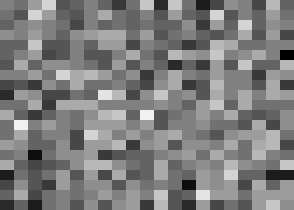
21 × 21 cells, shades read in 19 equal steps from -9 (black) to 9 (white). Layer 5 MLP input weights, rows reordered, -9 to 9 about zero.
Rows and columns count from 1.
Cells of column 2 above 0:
7
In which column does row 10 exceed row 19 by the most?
14
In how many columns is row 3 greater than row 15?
7
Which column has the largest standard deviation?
3
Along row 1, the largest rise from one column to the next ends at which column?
13
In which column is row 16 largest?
19
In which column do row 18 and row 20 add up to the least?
1
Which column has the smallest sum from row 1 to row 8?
15
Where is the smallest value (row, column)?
6, 21
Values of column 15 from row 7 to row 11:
-5 -1 -3 -3 2
